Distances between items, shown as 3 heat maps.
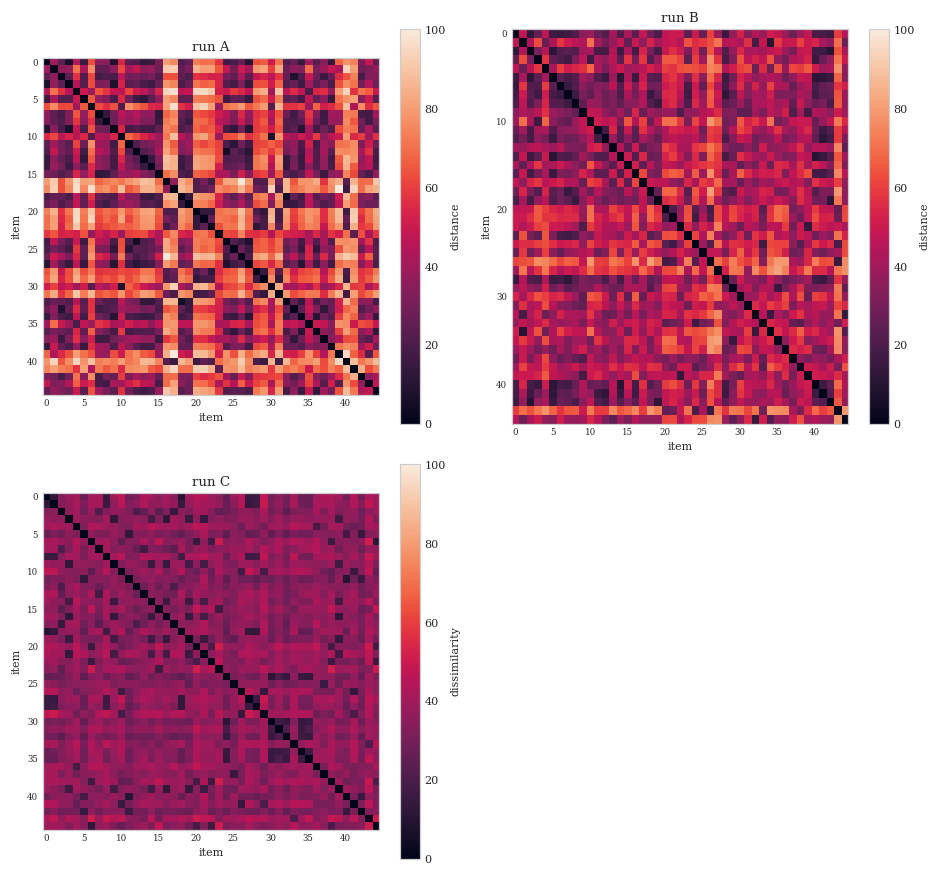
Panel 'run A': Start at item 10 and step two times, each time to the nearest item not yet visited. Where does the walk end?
6
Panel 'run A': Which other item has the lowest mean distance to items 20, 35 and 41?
23
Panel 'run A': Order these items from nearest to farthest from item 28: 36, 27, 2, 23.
2, 23, 27, 36
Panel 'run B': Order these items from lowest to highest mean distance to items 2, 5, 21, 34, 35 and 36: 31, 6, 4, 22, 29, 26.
29, 6, 4, 22, 31, 26
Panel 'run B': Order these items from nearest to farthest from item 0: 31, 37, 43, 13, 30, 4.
37, 31, 13, 4, 30, 43
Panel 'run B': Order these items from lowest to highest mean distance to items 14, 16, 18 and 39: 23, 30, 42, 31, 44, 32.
42, 23, 44, 32, 31, 30
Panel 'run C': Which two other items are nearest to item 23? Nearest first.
15, 2
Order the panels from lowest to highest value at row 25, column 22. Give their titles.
run C, run B, run A
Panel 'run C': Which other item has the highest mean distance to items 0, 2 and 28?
29
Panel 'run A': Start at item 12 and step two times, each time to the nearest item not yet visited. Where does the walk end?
27
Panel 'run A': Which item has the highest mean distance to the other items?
41
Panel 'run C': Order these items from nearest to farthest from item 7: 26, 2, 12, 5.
2, 12, 5, 26
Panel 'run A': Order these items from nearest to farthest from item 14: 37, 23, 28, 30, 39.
37, 30, 23, 39, 28
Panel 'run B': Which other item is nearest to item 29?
35
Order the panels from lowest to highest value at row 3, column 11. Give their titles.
run A, run C, run B
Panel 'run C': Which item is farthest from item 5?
21
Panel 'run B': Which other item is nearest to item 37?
9
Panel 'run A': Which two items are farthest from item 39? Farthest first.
17, 40
